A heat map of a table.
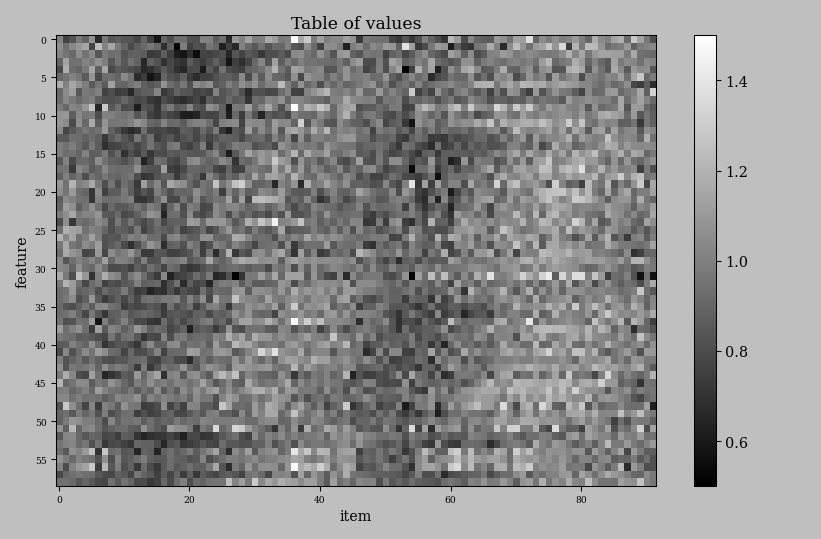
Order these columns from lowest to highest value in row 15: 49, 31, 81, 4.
49, 4, 31, 81
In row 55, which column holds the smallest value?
51
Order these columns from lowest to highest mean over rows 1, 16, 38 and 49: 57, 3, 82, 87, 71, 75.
57, 3, 87, 71, 82, 75
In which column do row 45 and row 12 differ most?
26
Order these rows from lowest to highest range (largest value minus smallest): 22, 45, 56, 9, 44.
22, 45, 44, 56, 9
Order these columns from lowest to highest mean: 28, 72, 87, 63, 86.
28, 87, 63, 86, 72
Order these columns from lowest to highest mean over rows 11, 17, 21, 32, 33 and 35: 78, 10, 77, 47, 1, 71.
10, 47, 1, 77, 71, 78
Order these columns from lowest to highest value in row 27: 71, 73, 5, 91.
5, 71, 91, 73
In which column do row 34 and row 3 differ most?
27
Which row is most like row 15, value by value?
35
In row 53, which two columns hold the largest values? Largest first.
84, 73
